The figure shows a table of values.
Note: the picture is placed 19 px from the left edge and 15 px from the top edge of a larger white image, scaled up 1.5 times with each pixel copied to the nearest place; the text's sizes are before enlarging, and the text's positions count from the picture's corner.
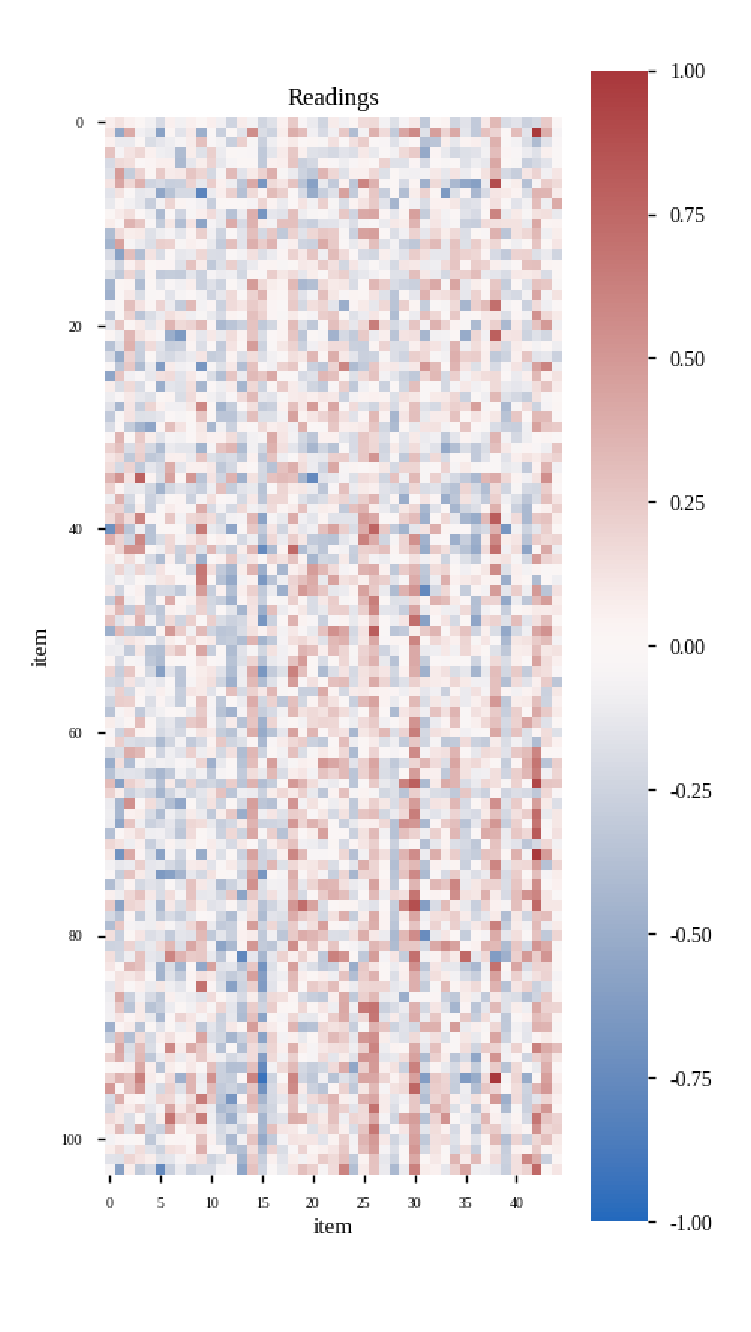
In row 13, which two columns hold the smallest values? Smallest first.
1, 3
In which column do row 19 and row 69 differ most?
31
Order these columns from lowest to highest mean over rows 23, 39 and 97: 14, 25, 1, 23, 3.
1, 23, 25, 3, 14
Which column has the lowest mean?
15
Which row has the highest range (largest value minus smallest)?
94
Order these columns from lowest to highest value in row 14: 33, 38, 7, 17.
7, 17, 38, 33
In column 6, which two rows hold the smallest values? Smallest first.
74, 21
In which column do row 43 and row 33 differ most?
9
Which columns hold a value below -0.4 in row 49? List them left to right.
15, 31, 36
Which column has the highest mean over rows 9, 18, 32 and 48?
38
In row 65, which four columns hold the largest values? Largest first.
42, 30, 29, 18
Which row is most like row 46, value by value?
80
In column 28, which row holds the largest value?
35
